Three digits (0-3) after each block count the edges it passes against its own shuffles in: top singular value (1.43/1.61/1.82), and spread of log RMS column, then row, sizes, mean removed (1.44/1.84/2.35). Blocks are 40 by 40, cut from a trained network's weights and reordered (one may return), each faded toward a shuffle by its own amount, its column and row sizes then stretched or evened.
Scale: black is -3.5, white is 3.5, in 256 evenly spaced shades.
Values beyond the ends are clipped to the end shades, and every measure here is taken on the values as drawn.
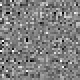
1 2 2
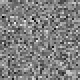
1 0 1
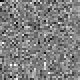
0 2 0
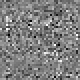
1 2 2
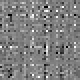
1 3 3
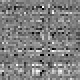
3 2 3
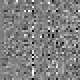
2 3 2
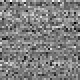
1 0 1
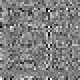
3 2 3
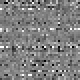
1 1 3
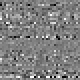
1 0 3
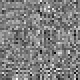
3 2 1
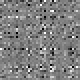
2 3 3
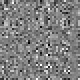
2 3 1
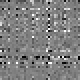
3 3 3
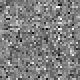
0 2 0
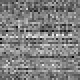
3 0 2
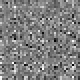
1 2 2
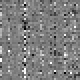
1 3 0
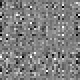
2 3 3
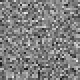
1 0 0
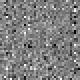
0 2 1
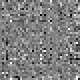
0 3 2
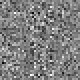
2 2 0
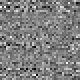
3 0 3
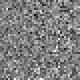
0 1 0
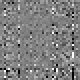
1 3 2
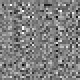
3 3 2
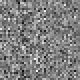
1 2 0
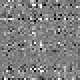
0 2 3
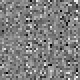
0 3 0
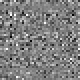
0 1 3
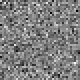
0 0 0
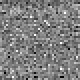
0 0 0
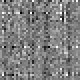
2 2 2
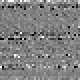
2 0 3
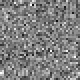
1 0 0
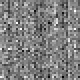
2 2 1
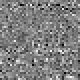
1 1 2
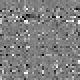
0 2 3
